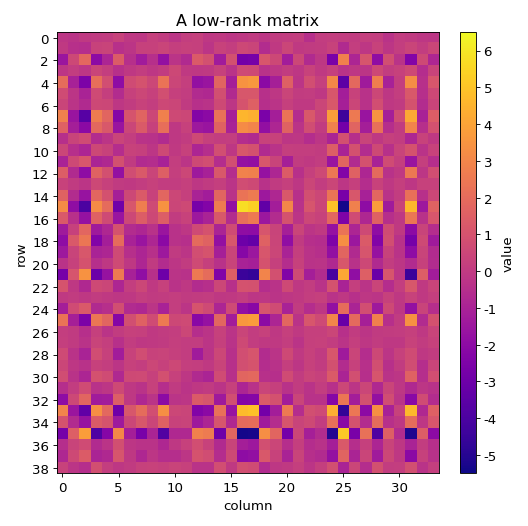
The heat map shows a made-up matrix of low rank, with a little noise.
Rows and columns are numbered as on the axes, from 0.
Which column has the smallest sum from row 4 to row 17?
25
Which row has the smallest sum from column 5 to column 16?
35
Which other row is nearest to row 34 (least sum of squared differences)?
16
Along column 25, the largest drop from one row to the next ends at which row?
33
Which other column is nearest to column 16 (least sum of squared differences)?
17
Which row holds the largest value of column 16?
15
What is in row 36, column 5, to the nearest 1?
1
